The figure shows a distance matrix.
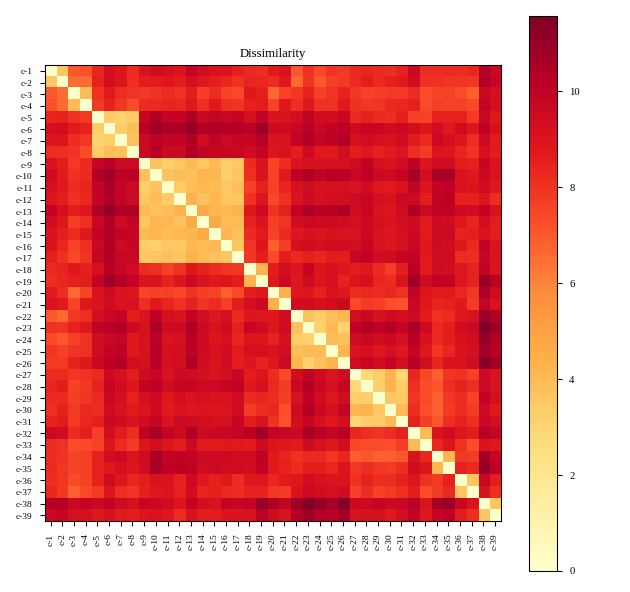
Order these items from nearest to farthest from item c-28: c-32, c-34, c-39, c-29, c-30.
c-29, c-30, c-34, c-32, c-39
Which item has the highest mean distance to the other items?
c-38
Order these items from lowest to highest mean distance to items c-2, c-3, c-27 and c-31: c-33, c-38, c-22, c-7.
c-33, c-22, c-7, c-38
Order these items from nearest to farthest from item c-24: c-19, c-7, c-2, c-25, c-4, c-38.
c-25, c-2, c-4, c-19, c-7, c-38
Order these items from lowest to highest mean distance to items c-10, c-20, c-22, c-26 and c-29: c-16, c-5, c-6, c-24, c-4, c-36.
c-24, c-16, c-4, c-36, c-5, c-6
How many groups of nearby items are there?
12
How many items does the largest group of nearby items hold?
9
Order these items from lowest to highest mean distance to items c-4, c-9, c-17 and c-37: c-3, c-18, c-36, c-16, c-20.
c-16, c-3, c-36, c-20, c-18
